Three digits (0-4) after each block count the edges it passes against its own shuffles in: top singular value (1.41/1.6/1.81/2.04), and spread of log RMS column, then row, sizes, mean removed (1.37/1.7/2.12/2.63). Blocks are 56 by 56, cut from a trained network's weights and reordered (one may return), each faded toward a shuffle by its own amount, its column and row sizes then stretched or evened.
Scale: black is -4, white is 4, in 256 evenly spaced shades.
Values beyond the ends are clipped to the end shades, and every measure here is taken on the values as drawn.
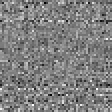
4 1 3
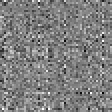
4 3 3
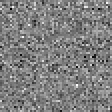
1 1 2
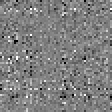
0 4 3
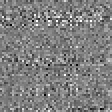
3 0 4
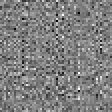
4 4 2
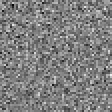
1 1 0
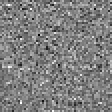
2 1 1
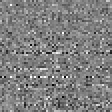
1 1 4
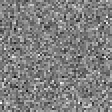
0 0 1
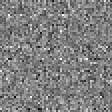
0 0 2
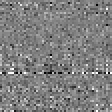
3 2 4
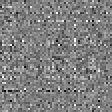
3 2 3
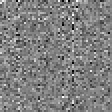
1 4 2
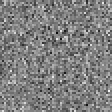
2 1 1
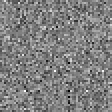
1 0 1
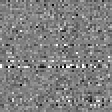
2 1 4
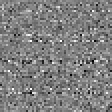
3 0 3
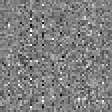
1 3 1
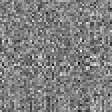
4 2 2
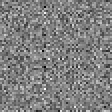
4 0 2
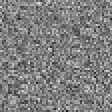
4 0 1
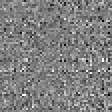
2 3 3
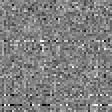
2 0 3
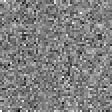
0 2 1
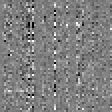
3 4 1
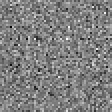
0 2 1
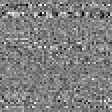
3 0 4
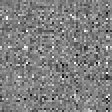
1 3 3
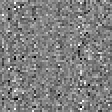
0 3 0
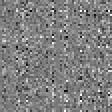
0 4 1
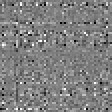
3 3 4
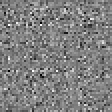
0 3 3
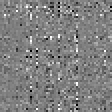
1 4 2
